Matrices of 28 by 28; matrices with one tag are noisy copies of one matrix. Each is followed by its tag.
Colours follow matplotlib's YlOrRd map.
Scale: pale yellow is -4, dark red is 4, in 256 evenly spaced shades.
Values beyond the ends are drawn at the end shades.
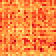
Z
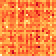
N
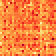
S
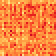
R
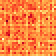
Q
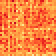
Z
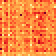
Z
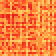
Q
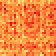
R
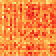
R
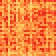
Z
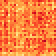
Z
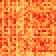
Z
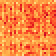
R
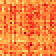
R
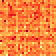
N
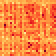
R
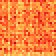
Z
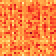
R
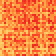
S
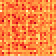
Q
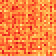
Q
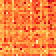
S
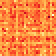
N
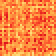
Z
